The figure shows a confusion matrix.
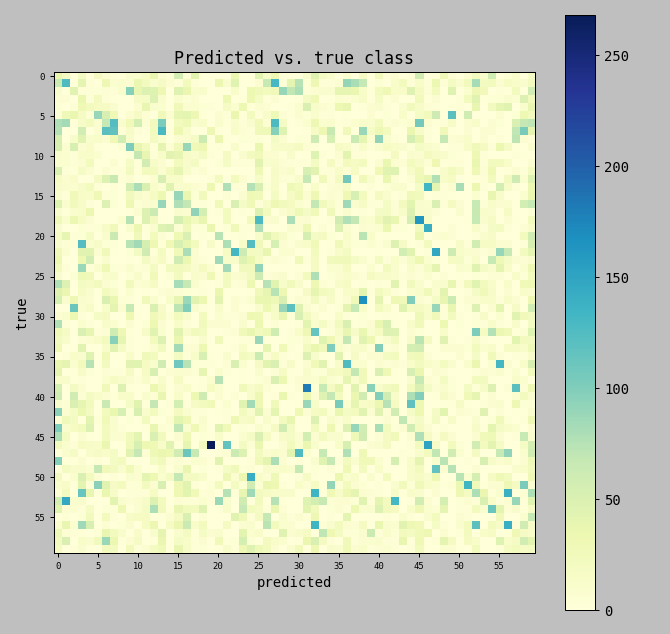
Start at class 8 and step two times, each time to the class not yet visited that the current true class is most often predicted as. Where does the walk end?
45
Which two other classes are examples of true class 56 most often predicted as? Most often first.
32, 52
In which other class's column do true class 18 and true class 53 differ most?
1
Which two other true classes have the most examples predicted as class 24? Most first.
50, 21
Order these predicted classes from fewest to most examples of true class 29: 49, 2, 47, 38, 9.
38, 49, 9, 47, 2
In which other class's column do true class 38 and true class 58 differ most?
6
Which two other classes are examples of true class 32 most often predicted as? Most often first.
52, 54
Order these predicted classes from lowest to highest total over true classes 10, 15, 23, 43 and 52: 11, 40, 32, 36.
40, 11, 36, 32
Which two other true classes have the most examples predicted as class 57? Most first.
39, 53
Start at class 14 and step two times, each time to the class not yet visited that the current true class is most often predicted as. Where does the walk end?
19
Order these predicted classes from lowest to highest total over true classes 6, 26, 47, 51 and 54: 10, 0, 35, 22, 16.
35, 22, 10, 0, 16
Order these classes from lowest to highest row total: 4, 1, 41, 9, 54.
4, 9, 54, 41, 1
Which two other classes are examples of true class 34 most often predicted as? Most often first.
40, 15
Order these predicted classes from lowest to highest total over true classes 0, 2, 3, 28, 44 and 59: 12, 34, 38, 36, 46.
46, 34, 36, 12, 38
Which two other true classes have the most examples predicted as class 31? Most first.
39, 41
